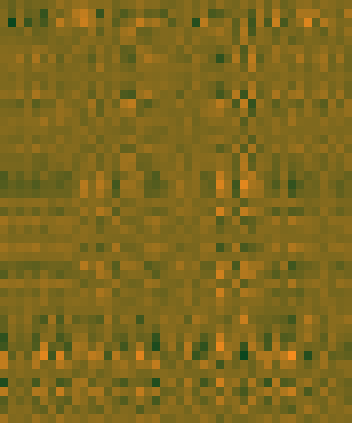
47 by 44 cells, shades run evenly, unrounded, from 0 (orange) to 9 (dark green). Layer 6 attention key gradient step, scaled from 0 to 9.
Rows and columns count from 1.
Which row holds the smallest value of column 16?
12
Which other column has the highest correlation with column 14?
31
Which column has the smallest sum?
28
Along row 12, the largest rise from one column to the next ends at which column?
32
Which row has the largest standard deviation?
40
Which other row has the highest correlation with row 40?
44
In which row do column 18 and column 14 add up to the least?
3
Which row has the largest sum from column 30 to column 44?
21
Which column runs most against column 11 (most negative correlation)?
4
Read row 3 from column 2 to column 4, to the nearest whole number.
9 4 7
